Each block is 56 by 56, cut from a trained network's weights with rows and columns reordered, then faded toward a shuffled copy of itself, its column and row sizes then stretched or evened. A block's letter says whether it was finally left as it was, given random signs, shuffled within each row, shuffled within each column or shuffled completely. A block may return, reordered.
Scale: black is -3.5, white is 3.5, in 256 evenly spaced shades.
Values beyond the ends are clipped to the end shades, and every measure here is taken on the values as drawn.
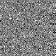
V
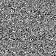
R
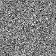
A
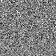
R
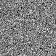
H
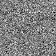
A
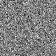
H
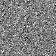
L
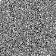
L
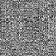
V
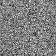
L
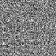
V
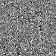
A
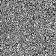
L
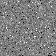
H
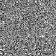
V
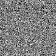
A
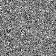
L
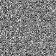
A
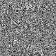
A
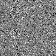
A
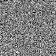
A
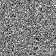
L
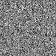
H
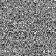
V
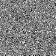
A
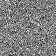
H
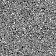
R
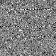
R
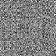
V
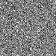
L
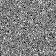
H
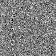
L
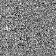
A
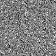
L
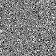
A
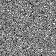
H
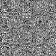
V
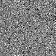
L
